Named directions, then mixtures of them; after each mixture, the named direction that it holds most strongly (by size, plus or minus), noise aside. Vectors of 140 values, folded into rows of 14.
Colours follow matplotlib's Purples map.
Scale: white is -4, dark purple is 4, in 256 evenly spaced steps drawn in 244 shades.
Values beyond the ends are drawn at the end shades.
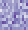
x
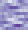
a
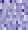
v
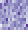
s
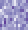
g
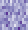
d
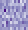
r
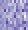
r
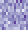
v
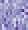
v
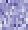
g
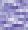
a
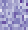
x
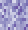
s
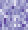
g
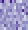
v
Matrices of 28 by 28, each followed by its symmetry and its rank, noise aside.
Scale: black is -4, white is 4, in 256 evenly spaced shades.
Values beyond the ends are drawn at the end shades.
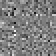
no symmetry, rank six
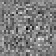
no symmetry, rank five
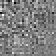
antisymmetric, rank six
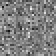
antisymmetric, rank six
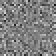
antisymmetric, rank four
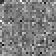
symmetric, rank six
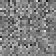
antisymmetric, rank six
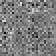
symmetric, rank six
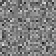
symmetric, rank four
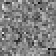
no symmetry, rank six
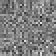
no symmetry, rank four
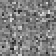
antisymmetric, rank six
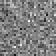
antisymmetric, rank six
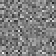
antisymmetric, rank four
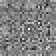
symmetric, rank five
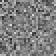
symmetric, rank six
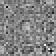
symmetric, rank six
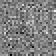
antisymmetric, rank six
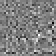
no symmetry, rank four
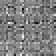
antisymmetric, rank four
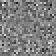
antisymmetric, rank six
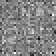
symmetric, rank six
